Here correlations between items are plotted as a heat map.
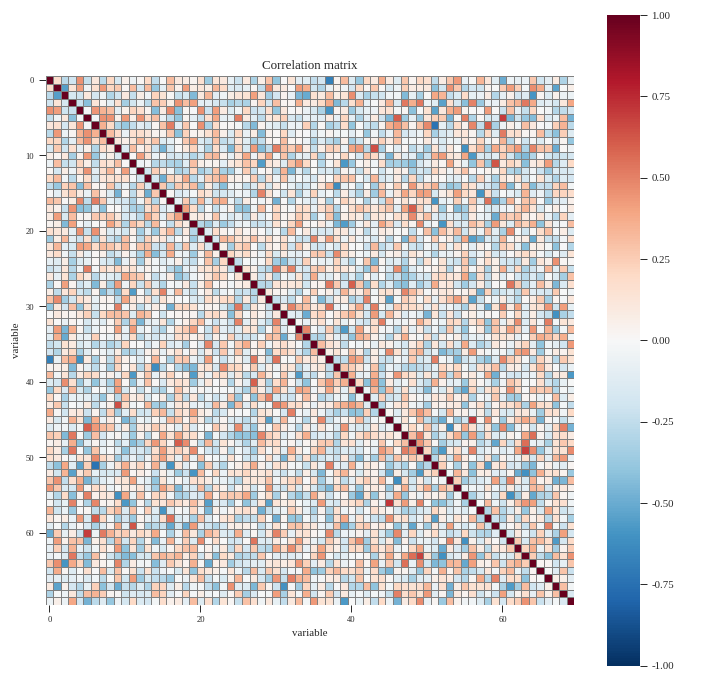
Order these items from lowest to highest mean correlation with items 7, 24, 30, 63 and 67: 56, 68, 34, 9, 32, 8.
9, 8, 32, 56, 34, 68
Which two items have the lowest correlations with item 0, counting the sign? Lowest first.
37, 60
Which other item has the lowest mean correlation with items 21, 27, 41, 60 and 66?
0
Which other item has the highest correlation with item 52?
10
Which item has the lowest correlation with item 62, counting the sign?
52
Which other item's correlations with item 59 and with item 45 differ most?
11
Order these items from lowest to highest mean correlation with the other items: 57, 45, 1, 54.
57, 45, 54, 1
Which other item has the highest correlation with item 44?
32
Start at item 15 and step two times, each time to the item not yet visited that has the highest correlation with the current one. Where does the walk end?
47
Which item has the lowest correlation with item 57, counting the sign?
15
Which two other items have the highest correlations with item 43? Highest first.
9, 30
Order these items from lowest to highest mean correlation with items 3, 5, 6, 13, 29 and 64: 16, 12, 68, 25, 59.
59, 25, 12, 68, 16
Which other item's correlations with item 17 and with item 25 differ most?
5
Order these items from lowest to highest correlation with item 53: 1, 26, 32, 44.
26, 32, 44, 1
